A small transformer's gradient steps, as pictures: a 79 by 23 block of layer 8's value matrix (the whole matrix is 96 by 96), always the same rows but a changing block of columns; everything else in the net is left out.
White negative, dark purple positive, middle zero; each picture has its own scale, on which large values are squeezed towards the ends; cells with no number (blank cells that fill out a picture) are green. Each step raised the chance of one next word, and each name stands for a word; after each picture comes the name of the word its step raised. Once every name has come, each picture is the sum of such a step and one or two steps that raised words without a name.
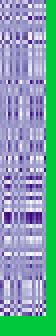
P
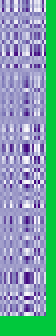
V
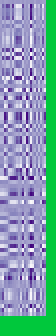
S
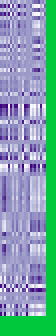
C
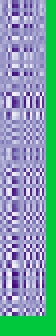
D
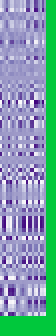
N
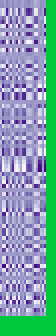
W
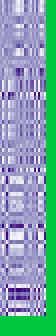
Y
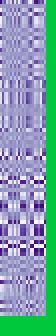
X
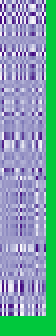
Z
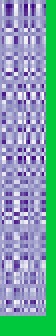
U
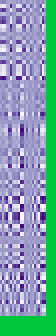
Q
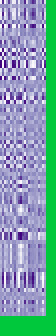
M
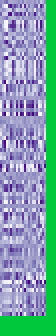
C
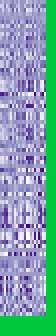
Y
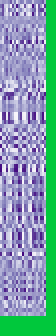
Y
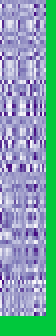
C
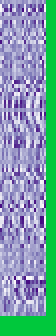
N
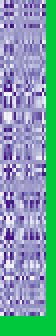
D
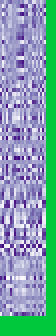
X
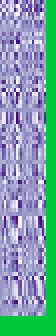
N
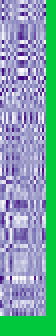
S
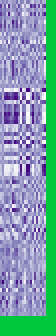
M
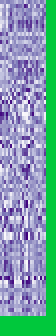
M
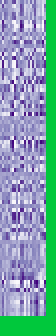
M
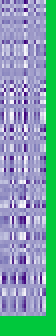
V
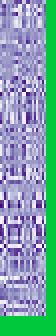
X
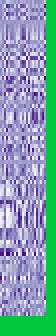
S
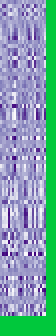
C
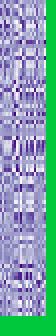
W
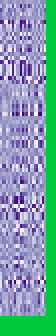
Q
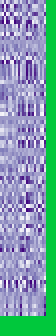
Z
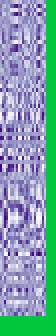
Q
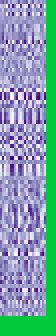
M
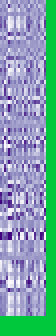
M
